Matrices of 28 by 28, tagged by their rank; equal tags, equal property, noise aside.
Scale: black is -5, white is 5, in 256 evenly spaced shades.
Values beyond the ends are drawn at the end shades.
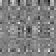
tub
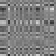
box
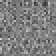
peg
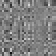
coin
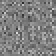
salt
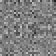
salt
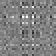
box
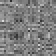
coin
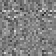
peg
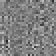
peg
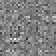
peg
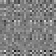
box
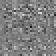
salt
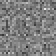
salt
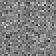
peg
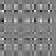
box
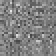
peg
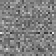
peg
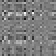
tub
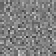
peg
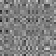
coin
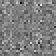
salt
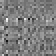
coin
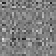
coin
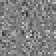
peg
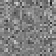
salt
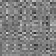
tub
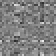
coin
